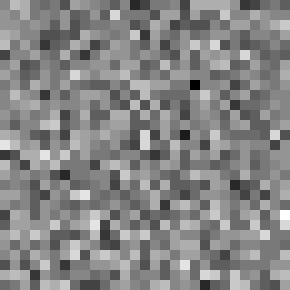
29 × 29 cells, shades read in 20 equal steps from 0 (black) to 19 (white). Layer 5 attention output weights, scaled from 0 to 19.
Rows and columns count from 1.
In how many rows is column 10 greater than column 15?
14
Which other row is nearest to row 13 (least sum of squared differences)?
17
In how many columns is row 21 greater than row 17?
10
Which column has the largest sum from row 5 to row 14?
22
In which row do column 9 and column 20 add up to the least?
9
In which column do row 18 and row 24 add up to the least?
7
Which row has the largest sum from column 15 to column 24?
28
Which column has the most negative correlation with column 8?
27
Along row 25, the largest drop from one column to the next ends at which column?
21
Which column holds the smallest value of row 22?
1
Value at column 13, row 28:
13
